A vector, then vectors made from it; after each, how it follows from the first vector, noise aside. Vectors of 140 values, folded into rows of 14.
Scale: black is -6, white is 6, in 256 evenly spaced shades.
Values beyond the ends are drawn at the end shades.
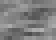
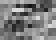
reversed, scaled up.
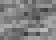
copied.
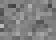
wrapped around, partly zeroed.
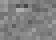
reversed, partly zeroed.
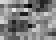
reversed, scaled up.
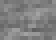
negated, shrunk.
